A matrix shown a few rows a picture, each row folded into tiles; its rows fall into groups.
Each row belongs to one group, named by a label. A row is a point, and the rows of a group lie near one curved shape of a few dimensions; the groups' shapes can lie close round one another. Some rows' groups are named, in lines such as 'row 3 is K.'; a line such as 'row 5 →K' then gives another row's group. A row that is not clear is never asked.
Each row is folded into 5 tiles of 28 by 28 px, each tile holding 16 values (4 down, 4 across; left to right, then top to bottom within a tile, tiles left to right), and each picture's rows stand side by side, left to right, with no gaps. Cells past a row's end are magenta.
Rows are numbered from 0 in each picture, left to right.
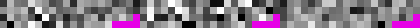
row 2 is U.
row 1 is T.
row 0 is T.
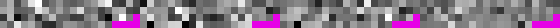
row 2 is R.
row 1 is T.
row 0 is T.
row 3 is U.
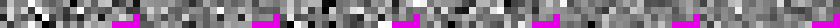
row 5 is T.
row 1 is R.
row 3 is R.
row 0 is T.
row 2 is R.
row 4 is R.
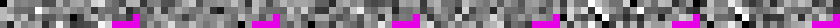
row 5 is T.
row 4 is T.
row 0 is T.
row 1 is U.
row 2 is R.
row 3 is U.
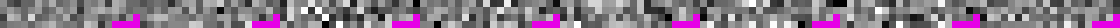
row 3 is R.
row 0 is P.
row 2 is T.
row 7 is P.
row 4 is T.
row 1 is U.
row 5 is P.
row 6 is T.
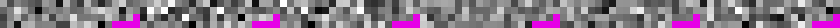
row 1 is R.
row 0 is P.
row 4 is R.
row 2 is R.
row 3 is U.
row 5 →T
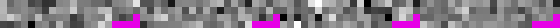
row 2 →T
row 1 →U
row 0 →R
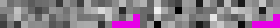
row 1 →P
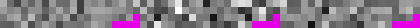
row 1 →T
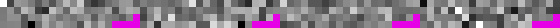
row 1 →P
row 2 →R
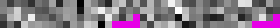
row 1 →T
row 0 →P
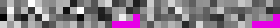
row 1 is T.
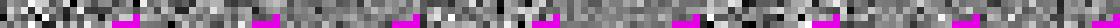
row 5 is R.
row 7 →P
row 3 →P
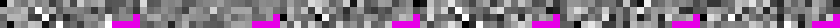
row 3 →T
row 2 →T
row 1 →R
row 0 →T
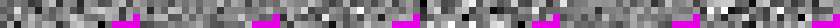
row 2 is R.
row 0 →P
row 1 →U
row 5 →R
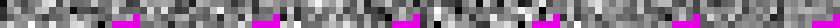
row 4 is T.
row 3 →P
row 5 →P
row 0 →U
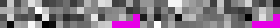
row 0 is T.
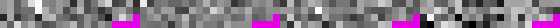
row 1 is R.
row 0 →T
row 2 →T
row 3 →R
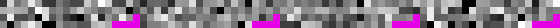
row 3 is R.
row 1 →U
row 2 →R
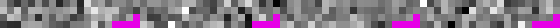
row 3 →R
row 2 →U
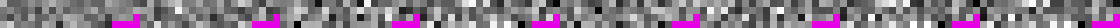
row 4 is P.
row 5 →R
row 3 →P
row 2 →R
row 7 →P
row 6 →P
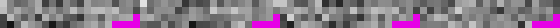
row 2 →R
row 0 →R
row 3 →U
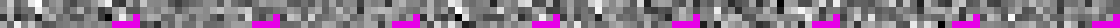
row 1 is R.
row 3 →T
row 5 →P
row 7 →P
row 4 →T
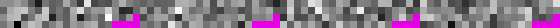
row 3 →R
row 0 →R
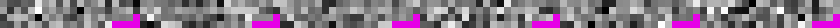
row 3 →R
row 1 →R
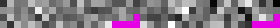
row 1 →U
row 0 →T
